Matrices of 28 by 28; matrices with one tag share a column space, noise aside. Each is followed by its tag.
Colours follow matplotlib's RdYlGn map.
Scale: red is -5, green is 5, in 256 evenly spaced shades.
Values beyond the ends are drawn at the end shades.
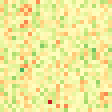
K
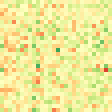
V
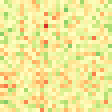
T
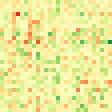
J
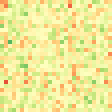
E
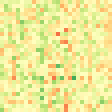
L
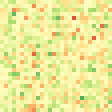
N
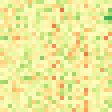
N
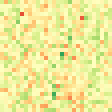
T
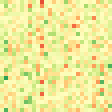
E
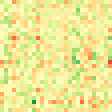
K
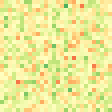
E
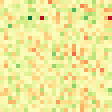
N
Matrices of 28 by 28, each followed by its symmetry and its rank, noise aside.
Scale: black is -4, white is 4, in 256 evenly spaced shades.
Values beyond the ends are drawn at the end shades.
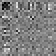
symmetric, rank three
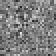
antisymmetric, rank six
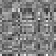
no symmetry, rank three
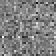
antisymmetric, rank six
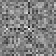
no symmetry, rank four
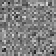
symmetric, rank six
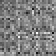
no symmetry, rank four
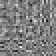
antisymmetric, rank four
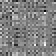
no symmetry, rank three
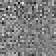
antisymmetric, rank six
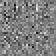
no symmetry, rank six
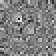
symmetric, rank four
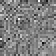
symmetric, rank six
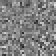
no symmetry, rank six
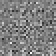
no symmetry, rank six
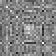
symmetric, rank three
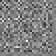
symmetric, rank four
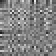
symmetric, rank three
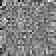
no symmetry, rank six
